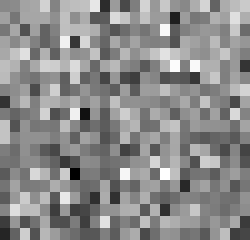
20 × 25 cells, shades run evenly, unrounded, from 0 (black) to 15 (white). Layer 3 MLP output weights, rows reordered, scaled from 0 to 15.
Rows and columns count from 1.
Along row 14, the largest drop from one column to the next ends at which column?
23
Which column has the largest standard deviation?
8
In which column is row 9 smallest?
1
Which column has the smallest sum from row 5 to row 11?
11
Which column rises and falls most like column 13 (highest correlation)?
14
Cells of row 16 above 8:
10
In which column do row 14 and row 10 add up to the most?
16
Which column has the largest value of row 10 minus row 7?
13
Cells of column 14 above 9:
6
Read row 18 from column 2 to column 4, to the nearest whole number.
13 11 11
